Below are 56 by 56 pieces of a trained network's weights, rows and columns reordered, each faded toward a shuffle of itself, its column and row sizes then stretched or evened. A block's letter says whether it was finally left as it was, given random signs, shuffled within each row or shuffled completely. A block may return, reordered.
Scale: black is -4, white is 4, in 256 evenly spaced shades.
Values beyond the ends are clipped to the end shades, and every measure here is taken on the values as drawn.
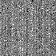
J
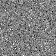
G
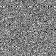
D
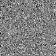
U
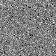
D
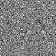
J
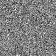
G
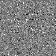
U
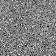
D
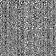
J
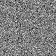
G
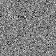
D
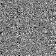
U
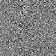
J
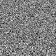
D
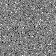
G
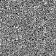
U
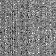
J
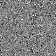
U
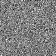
D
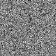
U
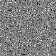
J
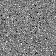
G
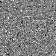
D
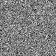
G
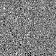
U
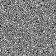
G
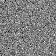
G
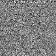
U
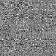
J
